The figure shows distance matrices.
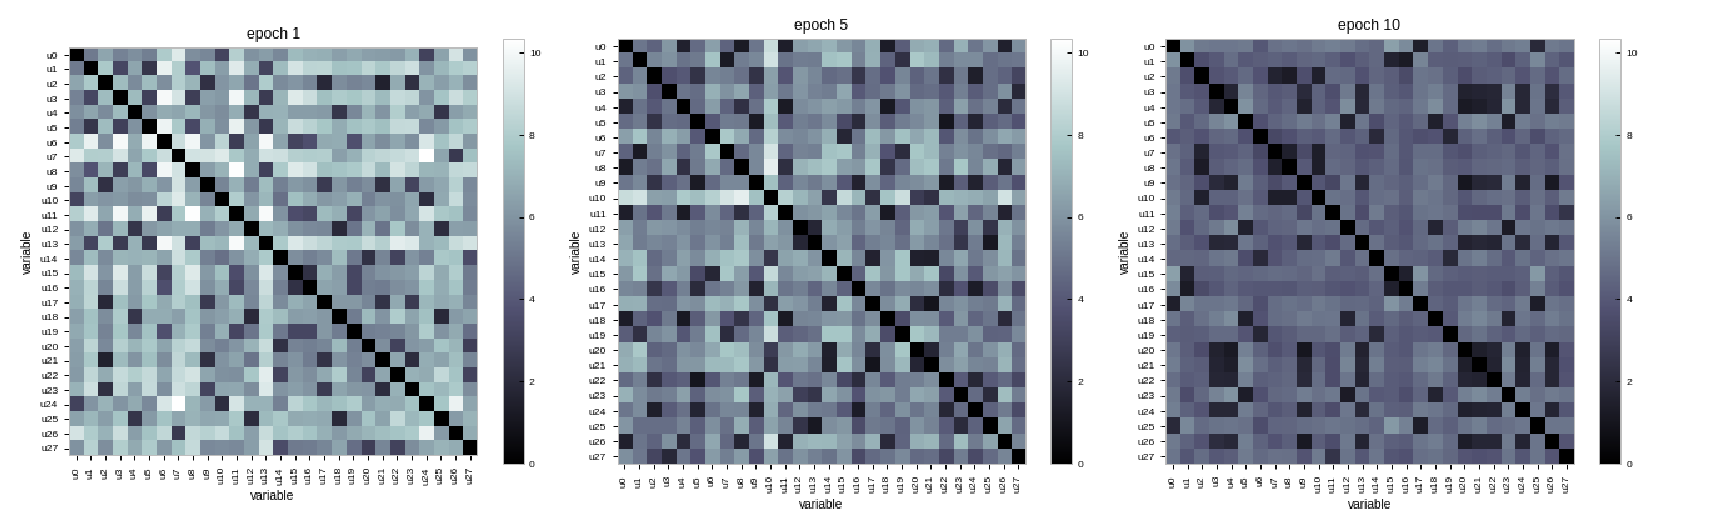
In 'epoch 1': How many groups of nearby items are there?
7
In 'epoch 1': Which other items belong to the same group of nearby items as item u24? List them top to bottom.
u0, u10
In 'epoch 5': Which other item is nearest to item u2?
u24
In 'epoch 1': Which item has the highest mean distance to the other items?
u7
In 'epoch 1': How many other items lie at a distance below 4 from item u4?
3
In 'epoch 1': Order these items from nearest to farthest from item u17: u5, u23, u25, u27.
u23, u27, u25, u5
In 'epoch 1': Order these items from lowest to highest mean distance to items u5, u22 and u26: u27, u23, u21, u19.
u27, u19, u21, u23
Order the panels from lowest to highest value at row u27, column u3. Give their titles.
epoch 5, epoch 10, epoch 1
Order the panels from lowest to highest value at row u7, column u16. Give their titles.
epoch 10, epoch 5, epoch 1
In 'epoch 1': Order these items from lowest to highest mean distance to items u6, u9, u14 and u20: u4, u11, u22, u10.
u22, u11, u10, u4
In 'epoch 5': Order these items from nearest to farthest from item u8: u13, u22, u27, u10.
u22, u27, u13, u10
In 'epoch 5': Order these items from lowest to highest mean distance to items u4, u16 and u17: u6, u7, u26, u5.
u5, u26, u7, u6
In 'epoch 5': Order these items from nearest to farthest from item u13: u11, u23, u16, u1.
u23, u16, u1, u11
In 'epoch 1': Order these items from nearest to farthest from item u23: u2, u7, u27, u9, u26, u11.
u2, u9, u27, u11, u26, u7
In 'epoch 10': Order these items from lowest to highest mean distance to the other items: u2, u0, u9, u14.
u9, u2, u14, u0
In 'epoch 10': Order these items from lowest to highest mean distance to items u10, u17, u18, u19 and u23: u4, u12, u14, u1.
u12, u14, u1, u4
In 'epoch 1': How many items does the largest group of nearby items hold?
5
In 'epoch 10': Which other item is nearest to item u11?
u27
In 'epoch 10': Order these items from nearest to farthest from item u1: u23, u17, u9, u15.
u15, u23, u9, u17
